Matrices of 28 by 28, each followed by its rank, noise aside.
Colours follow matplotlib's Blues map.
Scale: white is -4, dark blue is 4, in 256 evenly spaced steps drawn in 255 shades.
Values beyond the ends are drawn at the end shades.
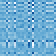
one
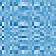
one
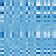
one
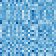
two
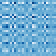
one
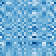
two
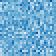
four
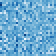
five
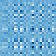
one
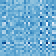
one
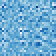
four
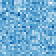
five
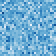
five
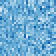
five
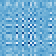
one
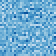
five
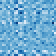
two
